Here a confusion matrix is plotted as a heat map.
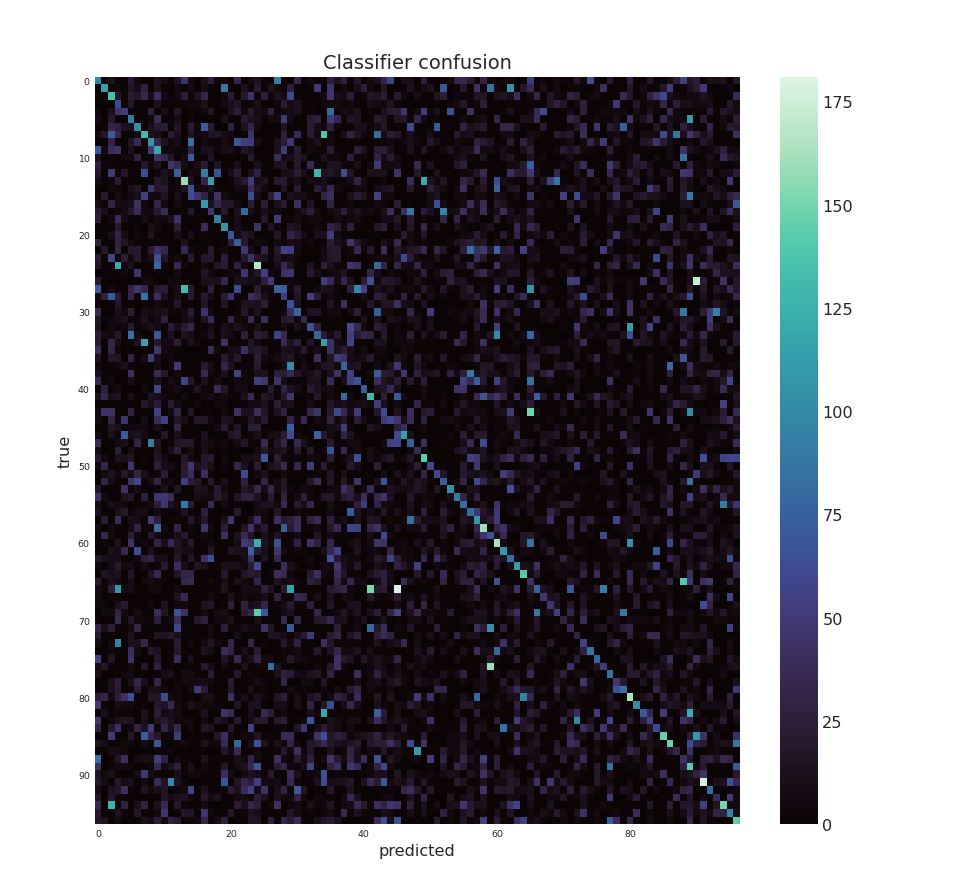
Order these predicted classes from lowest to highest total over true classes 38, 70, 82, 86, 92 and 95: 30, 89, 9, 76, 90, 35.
76, 90, 35, 30, 9, 89
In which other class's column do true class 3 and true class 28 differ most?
7
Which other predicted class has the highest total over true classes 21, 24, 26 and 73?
3
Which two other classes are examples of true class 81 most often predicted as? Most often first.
35, 0
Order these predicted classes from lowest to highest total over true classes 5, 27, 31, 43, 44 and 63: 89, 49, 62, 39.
49, 62, 39, 89
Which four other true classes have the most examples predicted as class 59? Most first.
76, 71, 1, 41
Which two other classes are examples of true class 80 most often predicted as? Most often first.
64, 57
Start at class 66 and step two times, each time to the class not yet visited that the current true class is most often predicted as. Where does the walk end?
29
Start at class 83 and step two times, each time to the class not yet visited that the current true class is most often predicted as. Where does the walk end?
32
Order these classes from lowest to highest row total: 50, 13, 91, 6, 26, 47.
50, 47, 26, 6, 13, 91
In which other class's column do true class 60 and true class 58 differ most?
24
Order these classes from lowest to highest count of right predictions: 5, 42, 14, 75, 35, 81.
35, 42, 14, 75, 5, 81
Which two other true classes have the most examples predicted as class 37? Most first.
41, 12
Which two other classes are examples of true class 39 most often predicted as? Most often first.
65, 57
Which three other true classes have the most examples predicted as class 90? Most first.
26, 85, 51
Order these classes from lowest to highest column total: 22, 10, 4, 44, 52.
4, 52, 44, 10, 22
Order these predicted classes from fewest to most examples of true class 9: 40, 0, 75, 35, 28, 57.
75, 40, 35, 57, 28, 0
